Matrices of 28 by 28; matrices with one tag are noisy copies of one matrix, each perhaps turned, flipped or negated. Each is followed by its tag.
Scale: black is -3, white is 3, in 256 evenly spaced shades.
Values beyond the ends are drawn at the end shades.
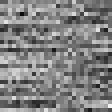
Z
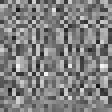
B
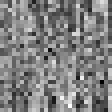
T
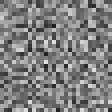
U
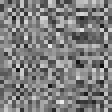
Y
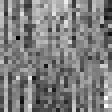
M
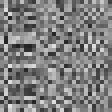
Y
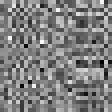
Y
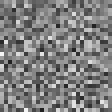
U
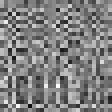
Y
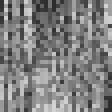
M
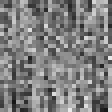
T
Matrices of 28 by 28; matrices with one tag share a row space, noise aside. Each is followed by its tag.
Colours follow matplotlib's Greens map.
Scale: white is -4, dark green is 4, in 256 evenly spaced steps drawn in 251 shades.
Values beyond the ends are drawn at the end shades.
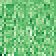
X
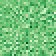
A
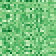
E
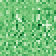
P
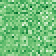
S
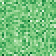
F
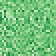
X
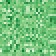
E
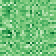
E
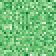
A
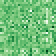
S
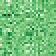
E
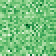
E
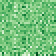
F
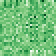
A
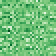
E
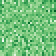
F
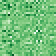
E
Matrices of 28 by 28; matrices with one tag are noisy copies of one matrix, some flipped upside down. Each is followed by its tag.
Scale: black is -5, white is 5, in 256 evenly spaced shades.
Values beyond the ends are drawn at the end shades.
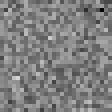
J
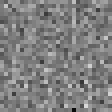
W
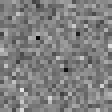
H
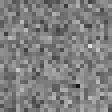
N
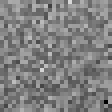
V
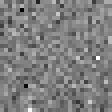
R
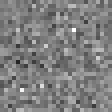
H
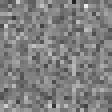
W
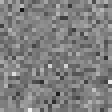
R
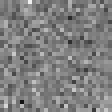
R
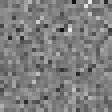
W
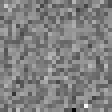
W
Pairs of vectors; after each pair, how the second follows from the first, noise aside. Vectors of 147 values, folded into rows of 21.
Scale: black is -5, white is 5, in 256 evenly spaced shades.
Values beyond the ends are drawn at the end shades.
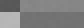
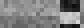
wrapped around, negated, scaled up.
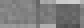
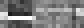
wrapped around, scaled up.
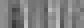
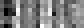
wrapped around, scaled up.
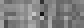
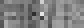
negated.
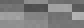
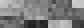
wrapped around, scaled up.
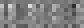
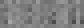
reversed, negated, shrunk.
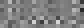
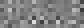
copied.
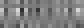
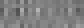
negated, shrunk.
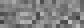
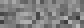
copied.
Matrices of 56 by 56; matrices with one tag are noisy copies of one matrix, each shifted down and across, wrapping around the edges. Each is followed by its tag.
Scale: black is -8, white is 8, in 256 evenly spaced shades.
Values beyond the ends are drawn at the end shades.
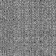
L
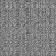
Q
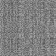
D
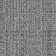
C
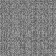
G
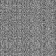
G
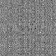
G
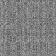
Q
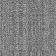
D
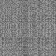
C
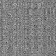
D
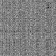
Q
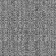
Q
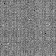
L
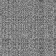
C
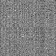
C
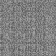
G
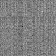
C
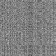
C
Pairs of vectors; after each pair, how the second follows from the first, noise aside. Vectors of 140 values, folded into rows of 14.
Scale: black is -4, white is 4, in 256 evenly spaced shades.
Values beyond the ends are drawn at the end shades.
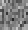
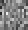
negated.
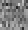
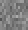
wrapped around, negated, shrunk.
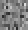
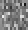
negated.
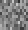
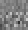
negated, partly zeroed.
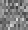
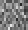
sign-scrambled.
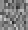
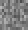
wrapped around, negated, shrunk.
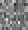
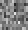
copied.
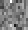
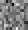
reversed.
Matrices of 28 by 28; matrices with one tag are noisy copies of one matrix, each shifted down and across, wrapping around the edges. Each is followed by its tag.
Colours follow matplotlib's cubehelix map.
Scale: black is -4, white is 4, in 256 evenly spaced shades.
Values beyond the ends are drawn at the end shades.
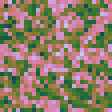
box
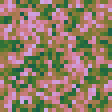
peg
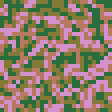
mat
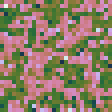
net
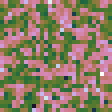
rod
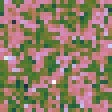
rod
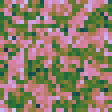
box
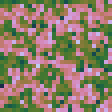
box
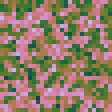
mat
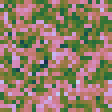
box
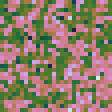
rod
